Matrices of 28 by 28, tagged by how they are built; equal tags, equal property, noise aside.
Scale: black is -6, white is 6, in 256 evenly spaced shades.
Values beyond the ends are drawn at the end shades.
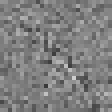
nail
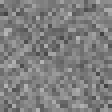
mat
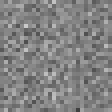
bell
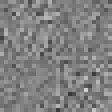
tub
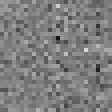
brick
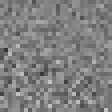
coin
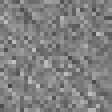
mat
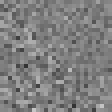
coin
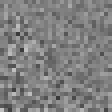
coin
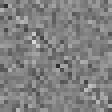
nail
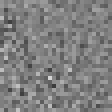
coin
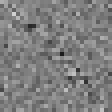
nail
